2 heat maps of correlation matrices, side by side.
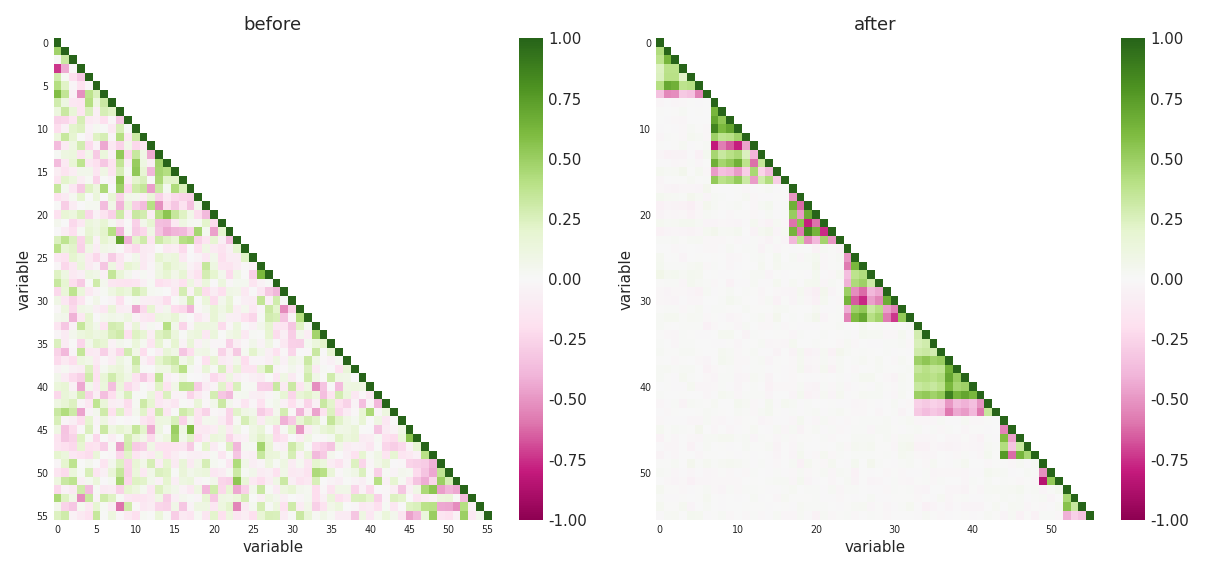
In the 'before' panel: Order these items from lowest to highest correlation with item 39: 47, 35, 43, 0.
47, 0, 43, 35
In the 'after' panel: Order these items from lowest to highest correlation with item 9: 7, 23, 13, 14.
23, 13, 14, 7
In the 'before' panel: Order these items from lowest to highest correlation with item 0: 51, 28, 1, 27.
51, 27, 28, 1
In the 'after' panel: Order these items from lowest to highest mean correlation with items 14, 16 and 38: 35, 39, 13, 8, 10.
35, 39, 13, 8, 10
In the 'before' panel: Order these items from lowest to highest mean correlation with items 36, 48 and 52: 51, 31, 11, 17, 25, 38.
51, 38, 17, 11, 31, 25
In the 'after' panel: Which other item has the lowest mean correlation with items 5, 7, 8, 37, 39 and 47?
12
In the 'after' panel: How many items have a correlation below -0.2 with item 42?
9
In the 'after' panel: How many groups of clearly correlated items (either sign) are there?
8
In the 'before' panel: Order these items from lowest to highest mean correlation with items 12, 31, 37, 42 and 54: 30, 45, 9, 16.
45, 16, 30, 9
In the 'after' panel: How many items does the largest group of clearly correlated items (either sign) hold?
11
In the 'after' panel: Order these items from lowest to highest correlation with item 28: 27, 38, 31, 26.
38, 27, 31, 26
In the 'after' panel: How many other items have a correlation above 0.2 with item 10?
7
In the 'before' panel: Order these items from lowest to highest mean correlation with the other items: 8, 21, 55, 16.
21, 55, 16, 8
